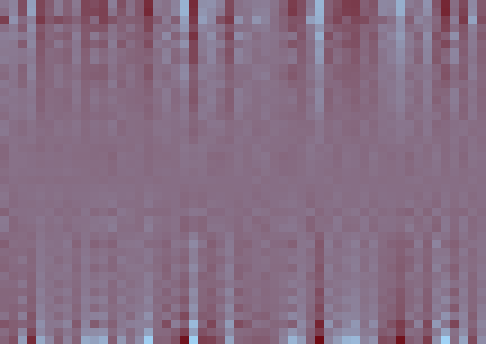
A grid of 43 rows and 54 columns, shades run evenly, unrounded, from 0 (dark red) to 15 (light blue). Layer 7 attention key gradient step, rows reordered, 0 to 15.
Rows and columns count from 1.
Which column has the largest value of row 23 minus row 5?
22
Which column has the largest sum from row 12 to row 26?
36
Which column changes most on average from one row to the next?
33
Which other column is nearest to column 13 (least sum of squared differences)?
46
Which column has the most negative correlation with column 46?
49
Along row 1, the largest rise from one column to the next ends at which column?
23
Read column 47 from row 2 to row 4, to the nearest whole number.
8 9 8
